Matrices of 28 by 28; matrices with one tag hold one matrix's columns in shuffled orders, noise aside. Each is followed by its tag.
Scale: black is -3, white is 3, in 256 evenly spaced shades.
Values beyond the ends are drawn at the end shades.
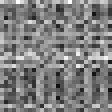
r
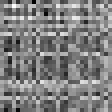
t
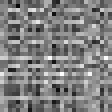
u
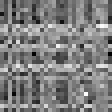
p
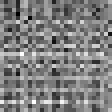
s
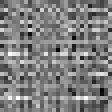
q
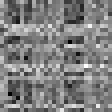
p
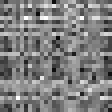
t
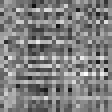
u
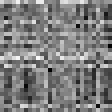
r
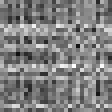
p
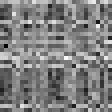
r
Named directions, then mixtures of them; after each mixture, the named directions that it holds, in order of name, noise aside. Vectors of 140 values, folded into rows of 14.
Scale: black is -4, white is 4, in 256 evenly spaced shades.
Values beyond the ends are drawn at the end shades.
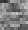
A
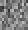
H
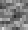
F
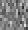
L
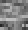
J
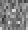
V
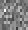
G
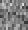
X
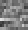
F, J.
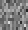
G, L, V.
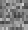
F, X.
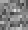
A, F.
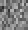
H.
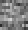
J.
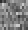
A, X.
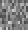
L, V, X.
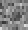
F, L, V.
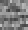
A, J, L.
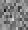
G.
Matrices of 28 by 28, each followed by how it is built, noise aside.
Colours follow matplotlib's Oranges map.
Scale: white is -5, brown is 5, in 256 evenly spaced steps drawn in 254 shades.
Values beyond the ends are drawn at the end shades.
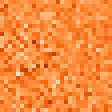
lower triangular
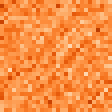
Hankel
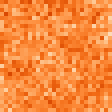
smooth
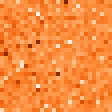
sparse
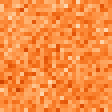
Hankel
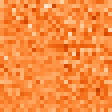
upper triangular
